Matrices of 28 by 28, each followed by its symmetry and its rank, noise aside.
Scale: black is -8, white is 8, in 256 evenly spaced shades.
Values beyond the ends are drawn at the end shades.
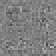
no symmetry, rank six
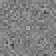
symmetric, rank six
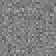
no symmetry, rank eight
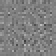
antisymmetric, rank four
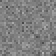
symmetric, rank eight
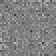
symmetric, rank six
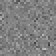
antisymmetric, rank eight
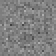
no symmetry, rank eight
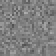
antisymmetric, rank six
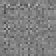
no symmetry, rank four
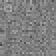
no symmetry, rank eight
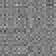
no symmetry, rank four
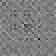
symmetric, rank four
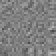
no symmetry, rank four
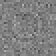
antisymmetric, rank eight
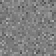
antisymmetric, rank six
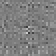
no symmetry, rank four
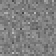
no symmetry, rank six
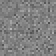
symmetric, rank eight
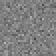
antisymmetric, rank eight
